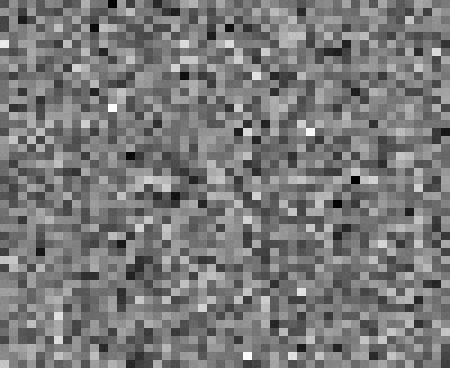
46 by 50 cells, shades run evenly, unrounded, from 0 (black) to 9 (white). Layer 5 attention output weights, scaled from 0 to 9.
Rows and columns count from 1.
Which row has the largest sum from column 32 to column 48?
23
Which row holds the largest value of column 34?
37
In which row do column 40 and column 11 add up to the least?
12
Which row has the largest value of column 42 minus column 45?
31
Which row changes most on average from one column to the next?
4
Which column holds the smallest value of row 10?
21
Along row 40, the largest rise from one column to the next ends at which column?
7
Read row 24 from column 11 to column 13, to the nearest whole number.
5 5 5
